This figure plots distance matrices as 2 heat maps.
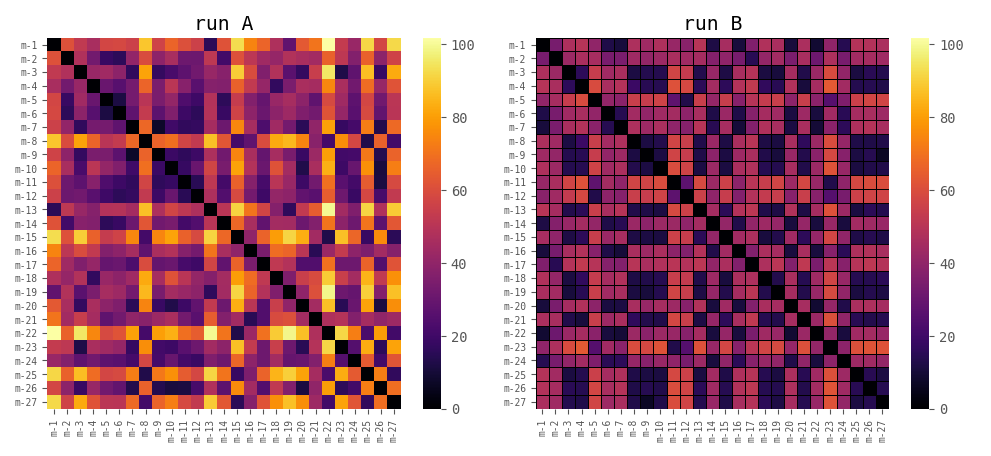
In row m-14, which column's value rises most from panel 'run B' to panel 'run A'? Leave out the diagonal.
m-22
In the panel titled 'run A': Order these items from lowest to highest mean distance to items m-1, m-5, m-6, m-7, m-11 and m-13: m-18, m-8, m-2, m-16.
m-2, m-18, m-16, m-8
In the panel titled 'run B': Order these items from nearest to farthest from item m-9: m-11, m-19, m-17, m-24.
m-19, m-24, m-17, m-11
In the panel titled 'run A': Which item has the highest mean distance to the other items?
m-22
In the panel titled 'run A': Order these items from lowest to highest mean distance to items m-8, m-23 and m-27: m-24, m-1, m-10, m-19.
m-24, m-10, m-19, m-1
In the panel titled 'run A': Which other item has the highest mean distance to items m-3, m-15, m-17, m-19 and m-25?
m-1
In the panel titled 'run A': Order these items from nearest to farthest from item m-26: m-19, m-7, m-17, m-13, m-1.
m-7, m-17, m-19, m-13, m-1
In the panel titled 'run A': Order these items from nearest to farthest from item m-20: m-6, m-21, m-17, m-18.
m-17, m-6, m-21, m-18
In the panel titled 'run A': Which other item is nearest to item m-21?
m-16
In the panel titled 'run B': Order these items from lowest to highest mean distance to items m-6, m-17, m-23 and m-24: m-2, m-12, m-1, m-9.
m-1, m-2, m-12, m-9
